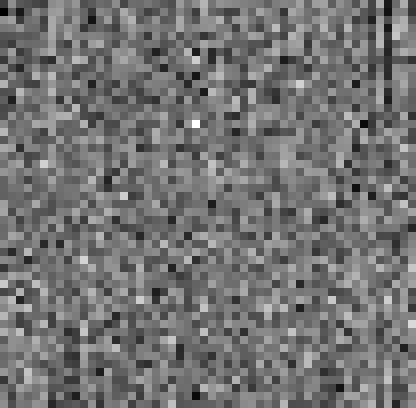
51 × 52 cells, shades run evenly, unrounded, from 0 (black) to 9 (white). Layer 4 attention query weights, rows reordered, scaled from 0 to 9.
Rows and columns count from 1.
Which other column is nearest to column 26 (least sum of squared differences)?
23
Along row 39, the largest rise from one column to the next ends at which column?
26
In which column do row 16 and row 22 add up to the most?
25
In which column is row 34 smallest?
22
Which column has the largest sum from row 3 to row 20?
7
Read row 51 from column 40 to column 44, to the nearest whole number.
4 2 3 5 3
